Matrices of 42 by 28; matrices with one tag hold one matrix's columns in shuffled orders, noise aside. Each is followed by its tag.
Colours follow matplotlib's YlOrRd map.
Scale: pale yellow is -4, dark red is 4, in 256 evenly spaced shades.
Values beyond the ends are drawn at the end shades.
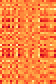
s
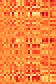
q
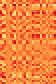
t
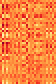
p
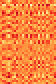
t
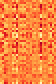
p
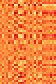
t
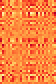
q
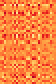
t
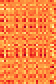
s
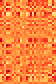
q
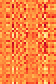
p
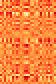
q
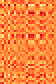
t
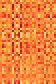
p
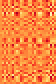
q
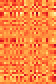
q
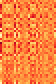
p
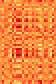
s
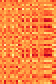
s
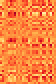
q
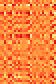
t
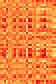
s
